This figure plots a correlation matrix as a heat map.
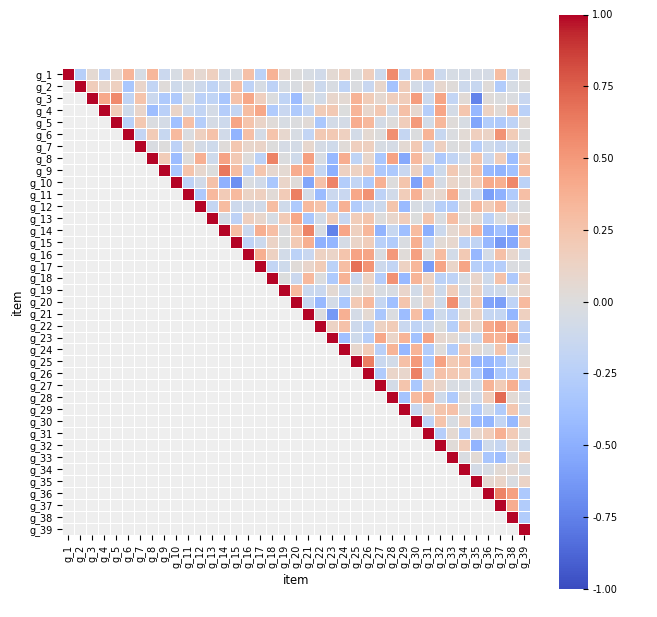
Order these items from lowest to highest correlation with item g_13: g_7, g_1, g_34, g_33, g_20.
g_7, g_34, g_1, g_33, g_20
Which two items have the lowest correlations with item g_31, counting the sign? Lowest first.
g_17, g_14
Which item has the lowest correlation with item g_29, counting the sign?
g_8
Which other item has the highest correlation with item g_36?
g_37
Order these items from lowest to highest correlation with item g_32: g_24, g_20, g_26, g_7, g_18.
g_18, g_20, g_24, g_7, g_26
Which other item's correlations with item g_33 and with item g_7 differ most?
g_20
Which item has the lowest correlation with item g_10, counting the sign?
g_15
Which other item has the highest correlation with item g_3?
g_5
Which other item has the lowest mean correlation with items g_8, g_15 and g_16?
g_10
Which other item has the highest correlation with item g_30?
g_26
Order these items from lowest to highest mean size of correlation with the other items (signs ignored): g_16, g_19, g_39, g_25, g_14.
g_19, g_39, g_16, g_25, g_14
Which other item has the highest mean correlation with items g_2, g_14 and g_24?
g_21
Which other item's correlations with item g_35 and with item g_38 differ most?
g_14
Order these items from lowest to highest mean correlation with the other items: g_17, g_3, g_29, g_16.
g_29, g_3, g_17, g_16
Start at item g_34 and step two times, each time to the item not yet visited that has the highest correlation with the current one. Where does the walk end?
g_25
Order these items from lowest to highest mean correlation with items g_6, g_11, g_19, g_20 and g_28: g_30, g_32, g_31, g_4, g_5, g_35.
g_4, g_32, g_5, g_35, g_30, g_31
